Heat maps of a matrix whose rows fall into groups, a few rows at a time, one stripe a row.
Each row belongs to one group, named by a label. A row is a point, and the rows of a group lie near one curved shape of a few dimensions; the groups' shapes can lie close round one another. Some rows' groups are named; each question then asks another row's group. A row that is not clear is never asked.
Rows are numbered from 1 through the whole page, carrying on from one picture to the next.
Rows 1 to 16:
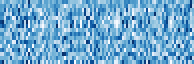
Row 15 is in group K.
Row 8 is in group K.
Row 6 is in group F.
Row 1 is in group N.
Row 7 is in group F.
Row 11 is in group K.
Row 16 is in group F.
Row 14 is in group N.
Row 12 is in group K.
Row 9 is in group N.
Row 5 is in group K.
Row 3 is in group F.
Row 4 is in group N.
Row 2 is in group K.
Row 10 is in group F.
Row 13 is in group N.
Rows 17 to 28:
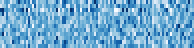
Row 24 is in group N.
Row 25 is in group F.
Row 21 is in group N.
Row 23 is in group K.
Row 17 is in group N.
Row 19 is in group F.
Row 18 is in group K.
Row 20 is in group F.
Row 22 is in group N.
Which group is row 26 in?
N
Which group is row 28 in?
N
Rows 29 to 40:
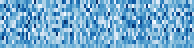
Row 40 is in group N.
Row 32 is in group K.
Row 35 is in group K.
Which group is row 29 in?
K
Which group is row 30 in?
F
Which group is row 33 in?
F
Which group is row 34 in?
N
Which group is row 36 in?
K
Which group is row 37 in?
F
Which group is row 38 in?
F
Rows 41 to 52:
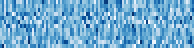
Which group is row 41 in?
F
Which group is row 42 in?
F
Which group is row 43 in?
F
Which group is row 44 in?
K
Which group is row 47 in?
K
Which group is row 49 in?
K
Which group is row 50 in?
N
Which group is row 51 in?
N
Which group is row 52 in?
F
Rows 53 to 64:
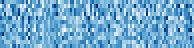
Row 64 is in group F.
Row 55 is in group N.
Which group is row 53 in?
F
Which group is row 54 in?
K
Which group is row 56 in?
F
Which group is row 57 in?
K
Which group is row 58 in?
N
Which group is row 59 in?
N
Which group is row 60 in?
K
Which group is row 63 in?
N
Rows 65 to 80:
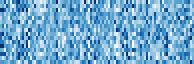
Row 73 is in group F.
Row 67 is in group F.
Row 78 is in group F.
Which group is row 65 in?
F
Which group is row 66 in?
K
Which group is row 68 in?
N
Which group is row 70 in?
N
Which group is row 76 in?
F
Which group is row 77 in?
K
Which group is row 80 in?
N
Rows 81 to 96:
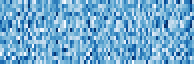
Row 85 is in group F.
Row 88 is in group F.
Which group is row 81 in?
K
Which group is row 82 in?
N
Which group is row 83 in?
N
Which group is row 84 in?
N
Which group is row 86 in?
K
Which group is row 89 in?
N
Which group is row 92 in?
K
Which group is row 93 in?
N
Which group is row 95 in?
K
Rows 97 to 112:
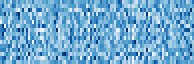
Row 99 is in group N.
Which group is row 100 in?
F
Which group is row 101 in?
N
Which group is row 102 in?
K
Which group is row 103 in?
F
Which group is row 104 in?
F
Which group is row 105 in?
F
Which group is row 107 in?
K
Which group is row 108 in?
K
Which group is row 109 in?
F
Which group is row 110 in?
N
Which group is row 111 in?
F
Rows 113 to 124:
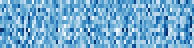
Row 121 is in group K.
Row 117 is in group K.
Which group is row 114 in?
F
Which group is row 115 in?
F
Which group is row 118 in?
N
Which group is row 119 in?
K
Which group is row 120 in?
F
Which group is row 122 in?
K
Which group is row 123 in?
N
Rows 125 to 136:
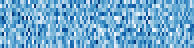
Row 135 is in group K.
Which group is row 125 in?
N
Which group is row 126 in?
K
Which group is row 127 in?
N
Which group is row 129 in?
F
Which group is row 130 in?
F
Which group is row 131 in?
F
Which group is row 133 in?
F
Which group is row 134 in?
N
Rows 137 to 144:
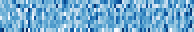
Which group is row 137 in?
F
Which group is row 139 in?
N
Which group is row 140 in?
K
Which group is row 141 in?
K
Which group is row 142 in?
N
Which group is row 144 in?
F
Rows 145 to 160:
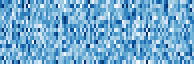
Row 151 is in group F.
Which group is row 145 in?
K
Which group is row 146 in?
F
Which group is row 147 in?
K
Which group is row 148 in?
K
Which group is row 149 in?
N
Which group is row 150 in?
F
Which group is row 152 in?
F
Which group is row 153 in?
F
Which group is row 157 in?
N
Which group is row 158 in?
K
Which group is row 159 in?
F
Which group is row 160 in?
F
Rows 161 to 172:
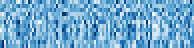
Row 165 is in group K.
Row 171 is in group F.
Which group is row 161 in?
N
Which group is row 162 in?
N
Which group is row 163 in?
N
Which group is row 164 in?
N
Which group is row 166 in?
F
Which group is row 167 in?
N
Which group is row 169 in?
N
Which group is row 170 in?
N
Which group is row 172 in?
F
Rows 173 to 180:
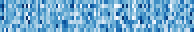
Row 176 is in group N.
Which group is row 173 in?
F
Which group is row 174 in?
F
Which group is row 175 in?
F
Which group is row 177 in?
F
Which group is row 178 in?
N
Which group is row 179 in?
F
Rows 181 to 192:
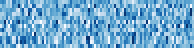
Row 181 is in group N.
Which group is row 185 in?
K
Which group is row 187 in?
K
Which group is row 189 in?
K
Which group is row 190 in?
K
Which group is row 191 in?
K
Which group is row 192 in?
N
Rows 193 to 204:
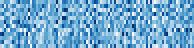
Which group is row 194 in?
F
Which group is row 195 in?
N
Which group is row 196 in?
N
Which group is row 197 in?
N
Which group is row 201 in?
F
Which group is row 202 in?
N
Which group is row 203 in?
N
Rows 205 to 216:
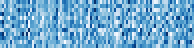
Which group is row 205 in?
N
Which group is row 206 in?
F
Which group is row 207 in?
N
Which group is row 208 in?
F
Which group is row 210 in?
F
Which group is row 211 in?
N
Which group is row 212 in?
N
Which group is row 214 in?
F
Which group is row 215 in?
K
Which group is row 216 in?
K
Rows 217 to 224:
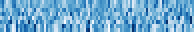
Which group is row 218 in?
N
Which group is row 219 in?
N
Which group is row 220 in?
F
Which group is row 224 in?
K
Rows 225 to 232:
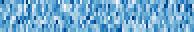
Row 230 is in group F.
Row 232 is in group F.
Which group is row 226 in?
K
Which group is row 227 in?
K
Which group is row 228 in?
N
